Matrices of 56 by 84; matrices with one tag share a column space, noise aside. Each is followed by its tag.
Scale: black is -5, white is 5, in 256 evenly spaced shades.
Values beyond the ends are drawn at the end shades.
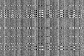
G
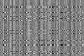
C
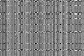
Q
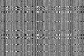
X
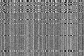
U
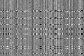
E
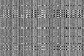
G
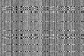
X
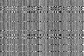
X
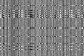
G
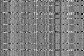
Q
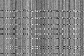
E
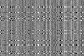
C
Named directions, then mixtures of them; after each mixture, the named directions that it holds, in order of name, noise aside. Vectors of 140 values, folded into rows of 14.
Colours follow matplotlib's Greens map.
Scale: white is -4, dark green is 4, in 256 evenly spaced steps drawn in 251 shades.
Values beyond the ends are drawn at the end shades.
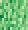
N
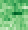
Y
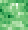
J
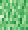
N.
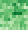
Y.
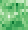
J, Y.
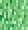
N.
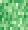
J, N.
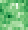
J.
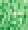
N, Y.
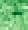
Y.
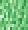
N.
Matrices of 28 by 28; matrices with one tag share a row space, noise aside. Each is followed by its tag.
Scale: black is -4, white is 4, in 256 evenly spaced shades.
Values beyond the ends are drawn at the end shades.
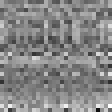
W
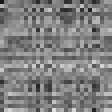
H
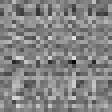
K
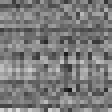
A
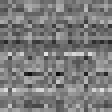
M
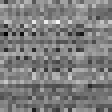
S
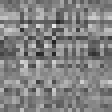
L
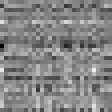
H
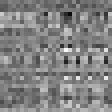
A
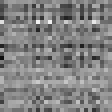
H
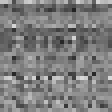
K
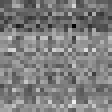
K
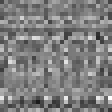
W
